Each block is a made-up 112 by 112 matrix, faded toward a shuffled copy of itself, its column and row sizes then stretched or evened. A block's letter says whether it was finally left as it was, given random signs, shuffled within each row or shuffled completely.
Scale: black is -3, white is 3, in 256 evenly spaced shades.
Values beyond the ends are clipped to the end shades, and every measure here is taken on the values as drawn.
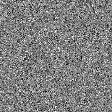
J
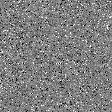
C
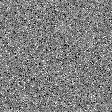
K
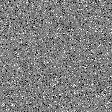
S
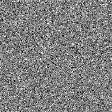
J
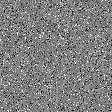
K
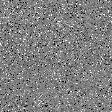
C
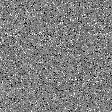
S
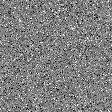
K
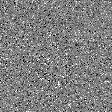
J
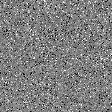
C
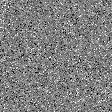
K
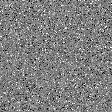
S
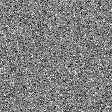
K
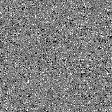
J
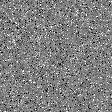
K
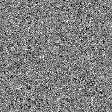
J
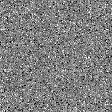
J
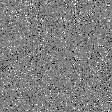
J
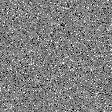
K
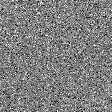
S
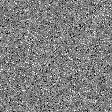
K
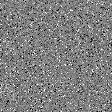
C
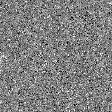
C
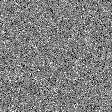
K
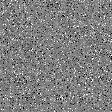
J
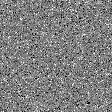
K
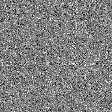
C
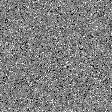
S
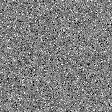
K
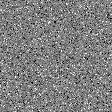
K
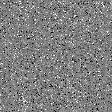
C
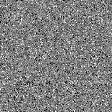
J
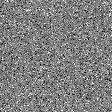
S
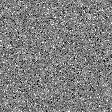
K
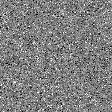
S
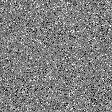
S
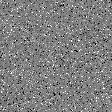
S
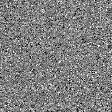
J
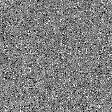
C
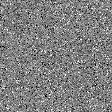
C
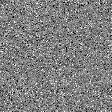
J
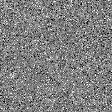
J
